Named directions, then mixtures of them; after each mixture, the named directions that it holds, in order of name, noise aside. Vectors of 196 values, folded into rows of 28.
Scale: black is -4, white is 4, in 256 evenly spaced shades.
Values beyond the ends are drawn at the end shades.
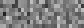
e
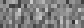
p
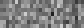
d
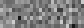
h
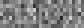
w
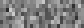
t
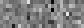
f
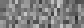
d.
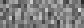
d, p, w.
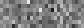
f, h.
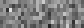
h, p, t.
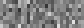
e, f, p.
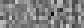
d, h, w.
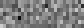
e, h.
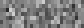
t.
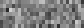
p, t.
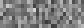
f, w.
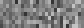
d, h, w.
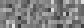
d, f, h.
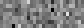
f.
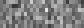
d, e, p.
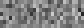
d, w.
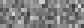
e, t.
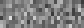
d, e, w.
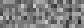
h, w.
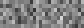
h, w.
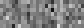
e, f.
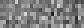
d.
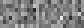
w.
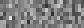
d, e, w.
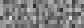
h, w.
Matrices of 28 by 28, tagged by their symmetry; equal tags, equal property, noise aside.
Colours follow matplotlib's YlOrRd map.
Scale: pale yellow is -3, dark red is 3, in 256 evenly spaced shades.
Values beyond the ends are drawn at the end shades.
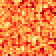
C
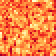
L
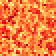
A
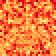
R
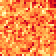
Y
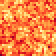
Y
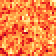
Y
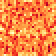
R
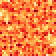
A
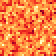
L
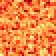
C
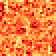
A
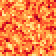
Y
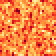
A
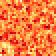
Y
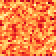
A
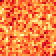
A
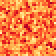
A
